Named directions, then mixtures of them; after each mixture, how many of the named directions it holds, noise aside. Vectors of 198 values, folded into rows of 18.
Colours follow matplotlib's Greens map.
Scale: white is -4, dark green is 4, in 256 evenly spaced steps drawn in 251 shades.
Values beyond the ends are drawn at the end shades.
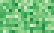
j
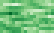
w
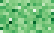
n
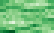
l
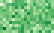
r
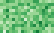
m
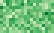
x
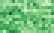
three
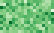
two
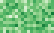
three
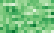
four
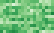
three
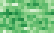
three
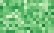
three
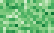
four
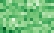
four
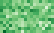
four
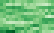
two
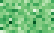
one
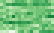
three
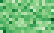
four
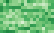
two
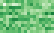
two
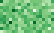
one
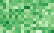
four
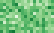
two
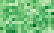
four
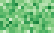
three
